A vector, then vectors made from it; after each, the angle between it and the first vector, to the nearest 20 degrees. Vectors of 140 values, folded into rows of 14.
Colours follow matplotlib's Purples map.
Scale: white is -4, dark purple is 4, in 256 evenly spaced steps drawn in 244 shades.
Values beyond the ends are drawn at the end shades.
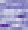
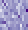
100 degrees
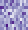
80 degrees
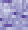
80 degrees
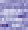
20 degrees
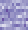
140 degrees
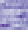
20 degrees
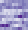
20 degrees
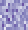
100 degrees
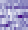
40 degrees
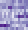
40 degrees
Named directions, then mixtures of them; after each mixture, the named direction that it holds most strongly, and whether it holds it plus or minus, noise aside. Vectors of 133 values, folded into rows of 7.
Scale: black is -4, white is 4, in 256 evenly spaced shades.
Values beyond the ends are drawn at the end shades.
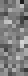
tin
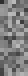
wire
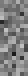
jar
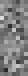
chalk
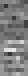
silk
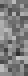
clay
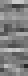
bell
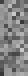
wire, plus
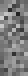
chalk, plus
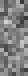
tin, plus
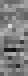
silk, minus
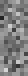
chalk, minus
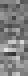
silk, plus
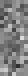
chalk, minus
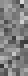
tin, minus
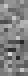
silk, minus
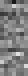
bell, minus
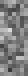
clay, plus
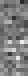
silk, plus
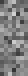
wire, plus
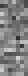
silk, plus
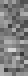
silk, plus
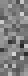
jar, minus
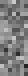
clay, plus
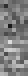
silk, plus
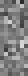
tin, plus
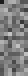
wire, plus
